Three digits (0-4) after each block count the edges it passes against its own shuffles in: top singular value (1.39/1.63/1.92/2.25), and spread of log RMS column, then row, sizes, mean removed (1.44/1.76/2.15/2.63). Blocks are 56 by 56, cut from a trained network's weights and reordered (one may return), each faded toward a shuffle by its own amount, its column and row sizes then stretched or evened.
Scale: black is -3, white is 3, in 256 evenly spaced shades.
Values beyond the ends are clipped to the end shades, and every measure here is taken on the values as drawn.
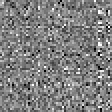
2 3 0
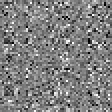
3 3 1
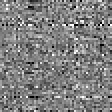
2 2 4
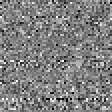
1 0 4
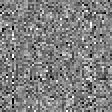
1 3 1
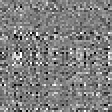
3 3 4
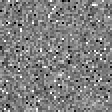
0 0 1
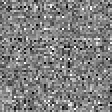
0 1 3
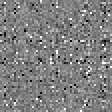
1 3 1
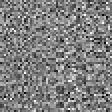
3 2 0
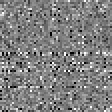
3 2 3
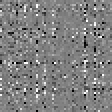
1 4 3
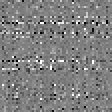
3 4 4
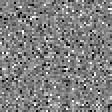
1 1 0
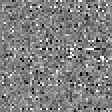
2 2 2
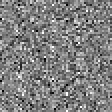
1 2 0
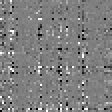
2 4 3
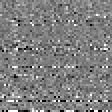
3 1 4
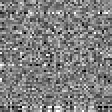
3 0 3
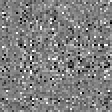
2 2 2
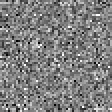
2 1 2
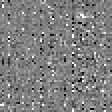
0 4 1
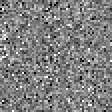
0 2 0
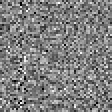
2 1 0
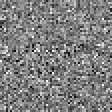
0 2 1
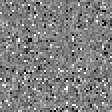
0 2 1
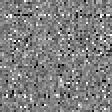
2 2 2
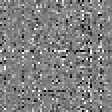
1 4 2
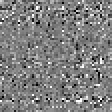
3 3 3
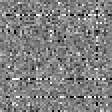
3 0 4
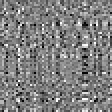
4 4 3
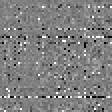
3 2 3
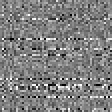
4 1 4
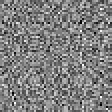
4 1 0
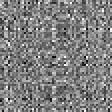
4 2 2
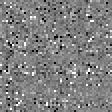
0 2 2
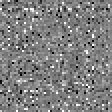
1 2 0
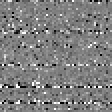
3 1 4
